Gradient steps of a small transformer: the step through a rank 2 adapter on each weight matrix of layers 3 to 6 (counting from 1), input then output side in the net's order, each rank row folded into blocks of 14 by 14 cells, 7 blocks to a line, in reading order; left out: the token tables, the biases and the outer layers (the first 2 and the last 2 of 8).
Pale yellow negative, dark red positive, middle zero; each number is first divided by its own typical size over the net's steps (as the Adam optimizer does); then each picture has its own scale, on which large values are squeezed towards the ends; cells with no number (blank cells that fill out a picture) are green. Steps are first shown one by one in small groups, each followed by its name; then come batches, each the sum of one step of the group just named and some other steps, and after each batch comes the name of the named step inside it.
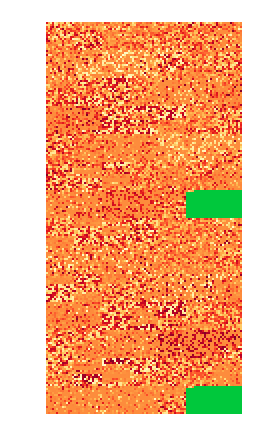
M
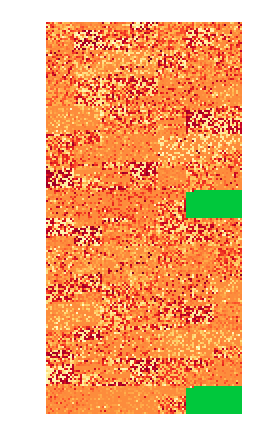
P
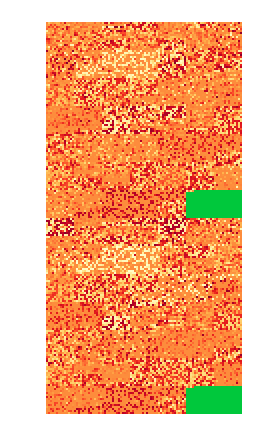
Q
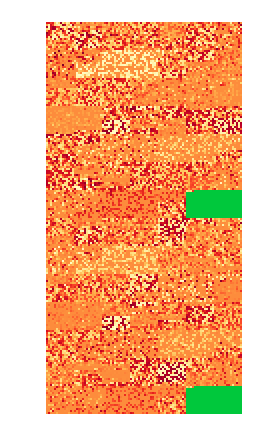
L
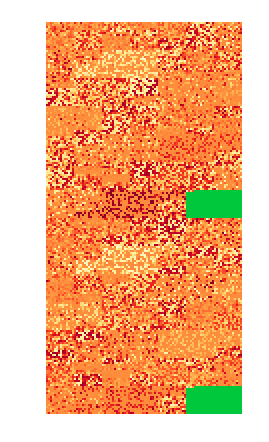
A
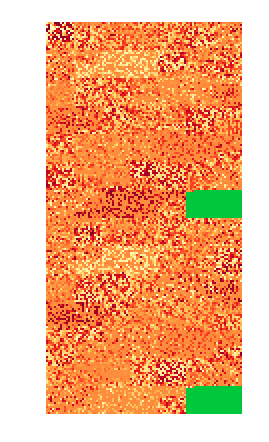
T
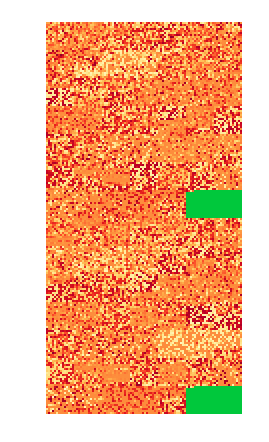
P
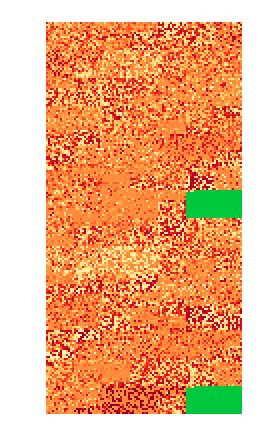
L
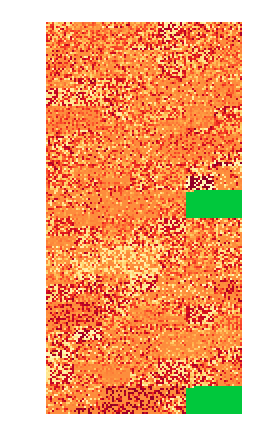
Q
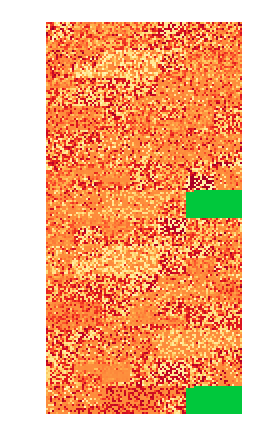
L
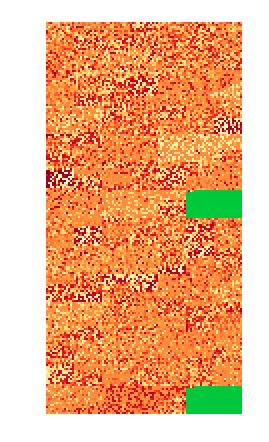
P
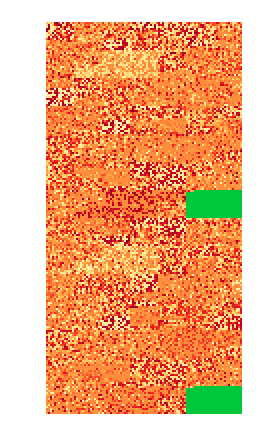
T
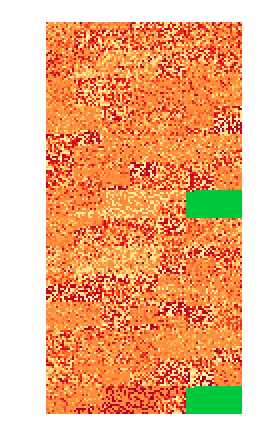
P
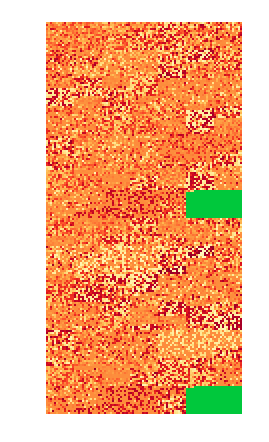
A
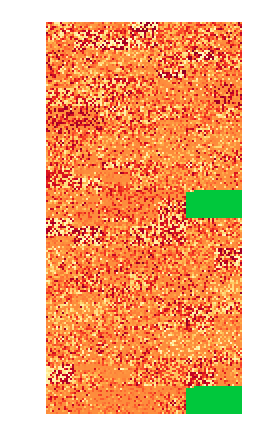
P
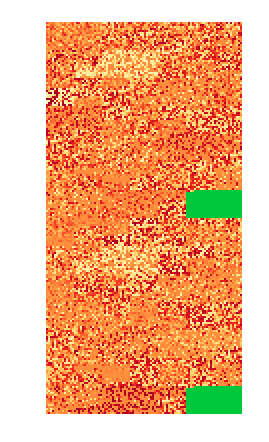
Q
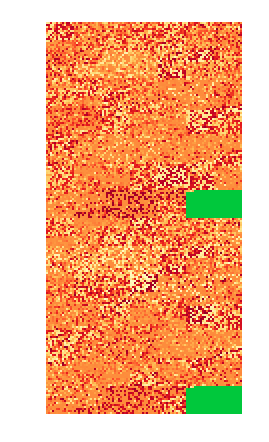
M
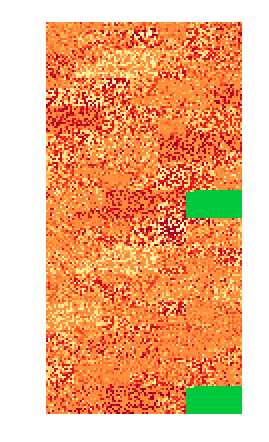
A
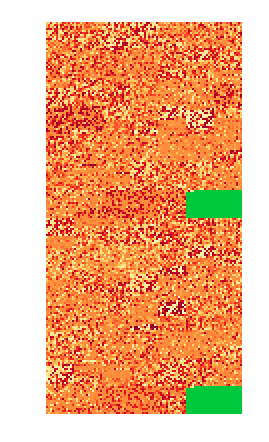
M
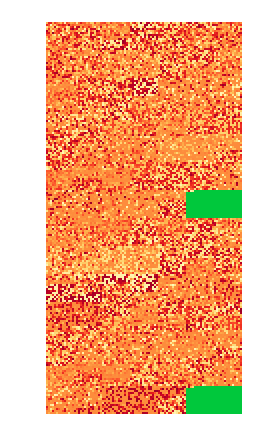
T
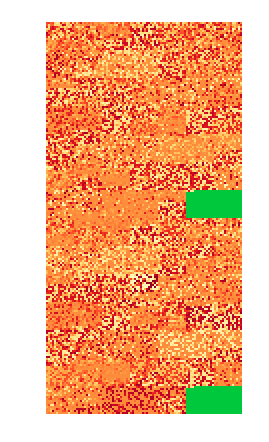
L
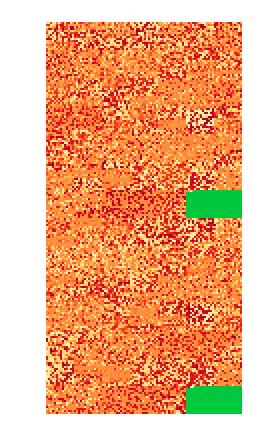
M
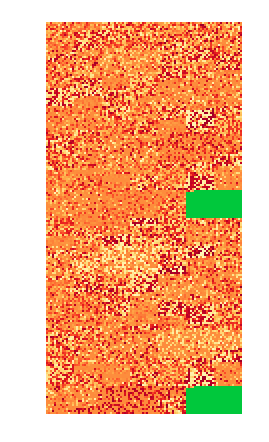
Q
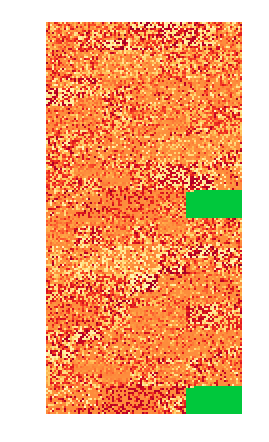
T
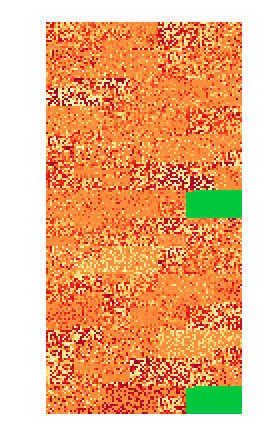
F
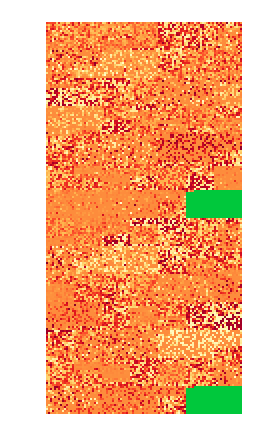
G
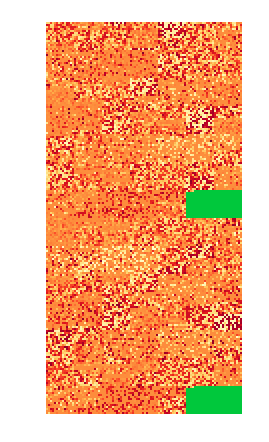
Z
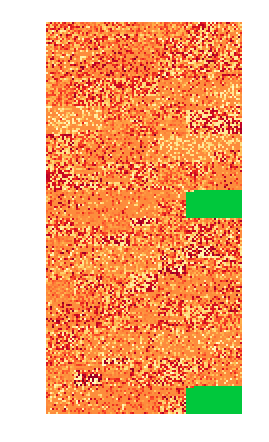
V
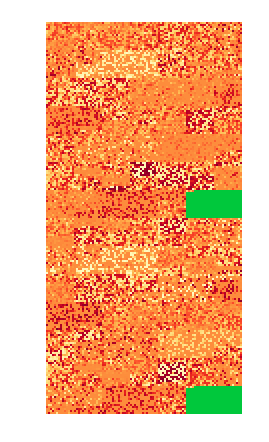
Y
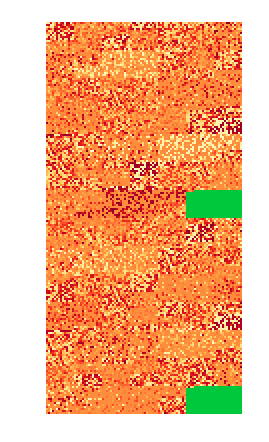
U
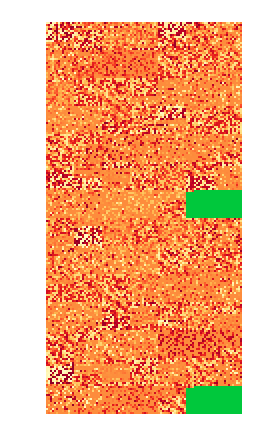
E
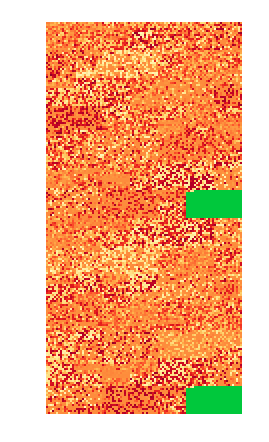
Y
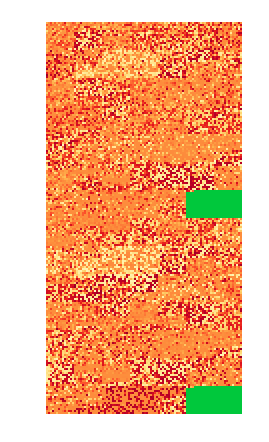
Y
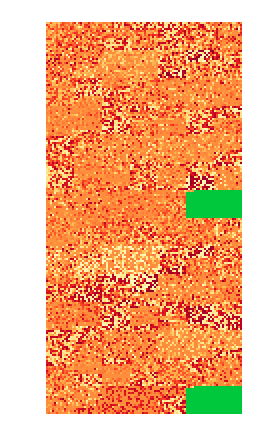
Z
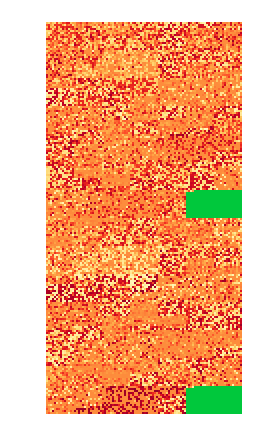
Y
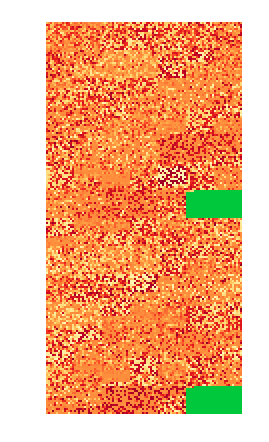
Y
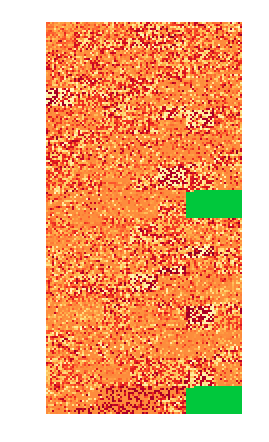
F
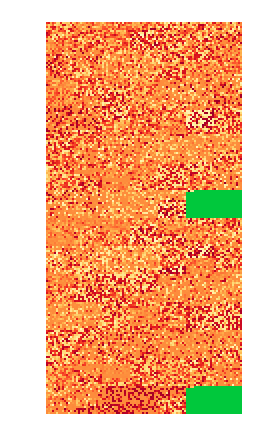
Z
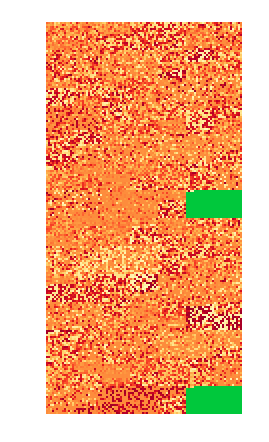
Z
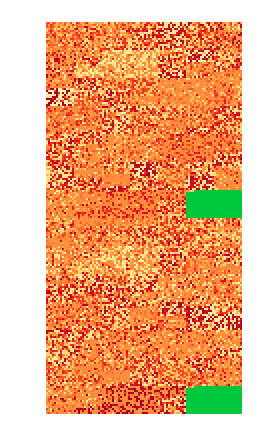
Y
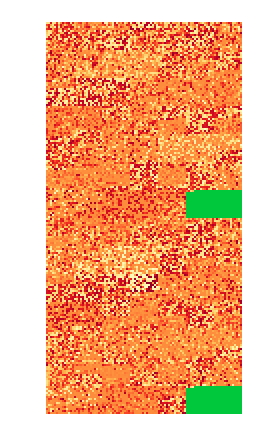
U
